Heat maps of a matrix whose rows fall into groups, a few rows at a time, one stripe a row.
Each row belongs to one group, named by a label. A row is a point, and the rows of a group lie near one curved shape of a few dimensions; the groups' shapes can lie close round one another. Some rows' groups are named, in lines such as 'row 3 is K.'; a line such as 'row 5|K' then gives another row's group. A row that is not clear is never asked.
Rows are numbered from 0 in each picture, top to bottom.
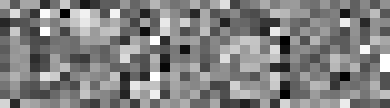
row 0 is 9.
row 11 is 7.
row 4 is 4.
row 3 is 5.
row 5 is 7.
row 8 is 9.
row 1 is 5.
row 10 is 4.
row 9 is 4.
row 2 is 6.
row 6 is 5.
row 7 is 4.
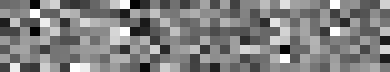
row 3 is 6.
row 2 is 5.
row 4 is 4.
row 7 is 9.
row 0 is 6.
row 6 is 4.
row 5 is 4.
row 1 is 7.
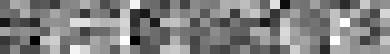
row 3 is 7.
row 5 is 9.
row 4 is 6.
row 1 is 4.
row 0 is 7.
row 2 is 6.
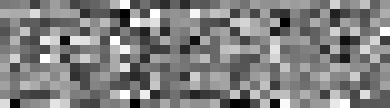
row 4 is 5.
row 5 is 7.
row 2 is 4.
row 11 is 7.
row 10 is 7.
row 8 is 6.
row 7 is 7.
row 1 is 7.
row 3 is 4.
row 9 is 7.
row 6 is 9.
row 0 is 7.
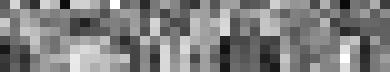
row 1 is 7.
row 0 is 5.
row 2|9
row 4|6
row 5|6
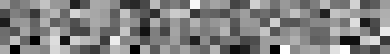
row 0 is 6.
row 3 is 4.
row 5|7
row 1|9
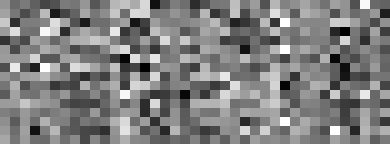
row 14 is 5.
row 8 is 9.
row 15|7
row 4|6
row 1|4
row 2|7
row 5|4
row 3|9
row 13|4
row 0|7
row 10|7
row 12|7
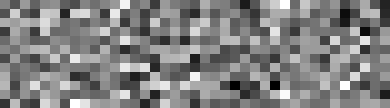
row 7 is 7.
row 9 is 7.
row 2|9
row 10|4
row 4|7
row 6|9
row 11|9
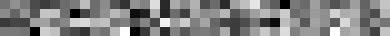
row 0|4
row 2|6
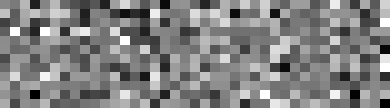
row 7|4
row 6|5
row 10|5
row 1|7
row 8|9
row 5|4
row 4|4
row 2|5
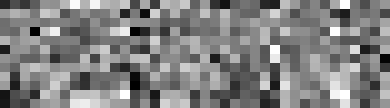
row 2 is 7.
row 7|6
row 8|7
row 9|7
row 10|6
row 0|6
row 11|6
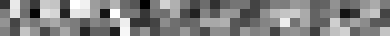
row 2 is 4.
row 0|9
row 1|5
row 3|9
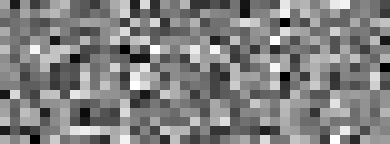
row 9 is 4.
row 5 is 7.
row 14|6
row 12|9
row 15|5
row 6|6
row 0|7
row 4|4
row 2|4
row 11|7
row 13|9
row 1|4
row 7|4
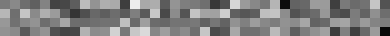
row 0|4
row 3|4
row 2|7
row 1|9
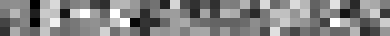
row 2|6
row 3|5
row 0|5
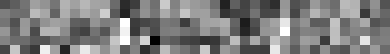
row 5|5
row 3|4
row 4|7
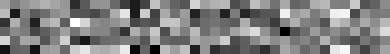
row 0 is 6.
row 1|7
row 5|6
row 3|4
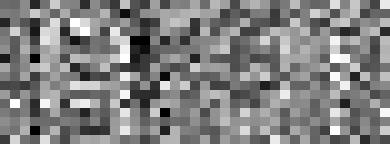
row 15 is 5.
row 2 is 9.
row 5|4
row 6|6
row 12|5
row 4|6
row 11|9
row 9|6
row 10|4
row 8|5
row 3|5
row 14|5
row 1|6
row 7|6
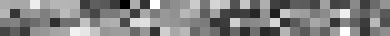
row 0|7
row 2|4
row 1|7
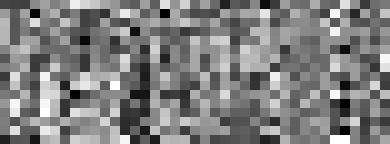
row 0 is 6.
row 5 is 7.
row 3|7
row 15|6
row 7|4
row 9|5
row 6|5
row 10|6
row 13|6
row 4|9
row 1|5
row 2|7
